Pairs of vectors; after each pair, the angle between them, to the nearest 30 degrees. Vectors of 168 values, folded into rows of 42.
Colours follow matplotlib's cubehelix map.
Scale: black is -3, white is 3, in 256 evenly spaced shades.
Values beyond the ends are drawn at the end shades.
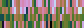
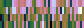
30 degrees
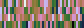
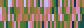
30 degrees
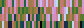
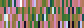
90 degrees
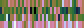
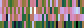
150 degrees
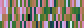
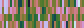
60 degrees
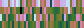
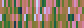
60 degrees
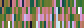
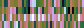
90 degrees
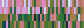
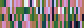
90 degrees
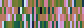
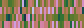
150 degrees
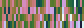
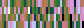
150 degrees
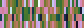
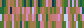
150 degrees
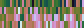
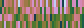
120 degrees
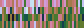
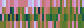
30 degrees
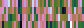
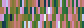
60 degrees
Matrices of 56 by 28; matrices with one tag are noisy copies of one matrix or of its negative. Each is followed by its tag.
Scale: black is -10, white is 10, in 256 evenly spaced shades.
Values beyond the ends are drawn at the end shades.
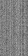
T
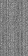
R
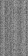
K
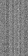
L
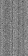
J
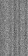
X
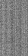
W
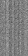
L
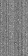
R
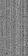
T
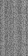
K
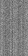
J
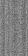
K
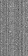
R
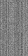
R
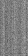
K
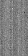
J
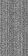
R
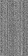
R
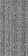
K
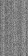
K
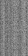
K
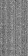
W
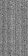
W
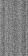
K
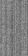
W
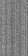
W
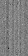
L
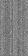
J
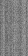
K
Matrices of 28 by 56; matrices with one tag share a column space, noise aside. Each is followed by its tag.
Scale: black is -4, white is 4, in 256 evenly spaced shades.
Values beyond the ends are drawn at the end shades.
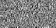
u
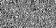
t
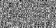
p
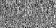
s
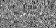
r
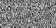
u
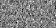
r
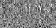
s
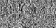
s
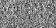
s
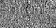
s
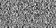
u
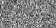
r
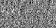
t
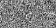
r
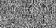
s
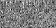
t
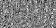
t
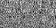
t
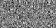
t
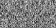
r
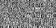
p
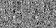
t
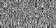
p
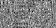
t
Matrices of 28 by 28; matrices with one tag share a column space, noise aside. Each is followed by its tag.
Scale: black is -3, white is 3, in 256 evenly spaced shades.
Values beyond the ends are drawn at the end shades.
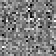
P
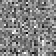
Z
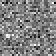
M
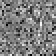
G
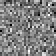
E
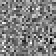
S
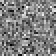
G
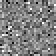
M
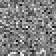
Z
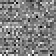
M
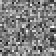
E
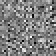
S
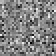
S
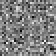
S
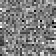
Z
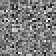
P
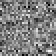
G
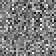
P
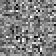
S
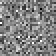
S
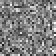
G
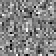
G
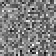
Z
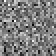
E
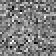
S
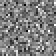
E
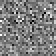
P
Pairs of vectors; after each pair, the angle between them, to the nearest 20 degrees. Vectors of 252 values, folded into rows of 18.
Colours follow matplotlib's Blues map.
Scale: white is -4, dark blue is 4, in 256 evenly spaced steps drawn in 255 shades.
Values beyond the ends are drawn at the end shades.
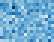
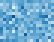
160 degrees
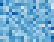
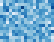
160 degrees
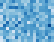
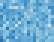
160 degrees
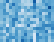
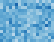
80 degrees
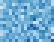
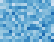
40 degrees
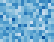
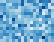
20 degrees
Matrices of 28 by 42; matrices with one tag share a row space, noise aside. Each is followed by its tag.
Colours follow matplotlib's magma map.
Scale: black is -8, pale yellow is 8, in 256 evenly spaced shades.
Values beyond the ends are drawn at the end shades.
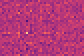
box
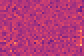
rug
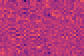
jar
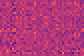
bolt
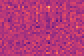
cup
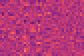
jar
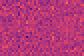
box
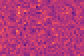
jar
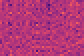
cup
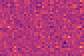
rug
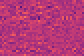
jar
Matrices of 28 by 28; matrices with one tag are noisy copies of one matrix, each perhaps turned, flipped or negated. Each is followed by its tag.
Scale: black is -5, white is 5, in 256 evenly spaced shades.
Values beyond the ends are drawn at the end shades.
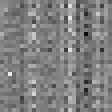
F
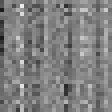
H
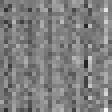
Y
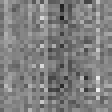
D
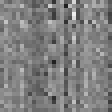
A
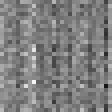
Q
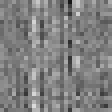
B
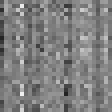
H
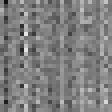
Y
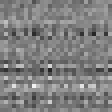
F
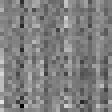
H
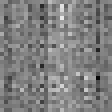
D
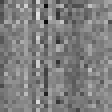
A
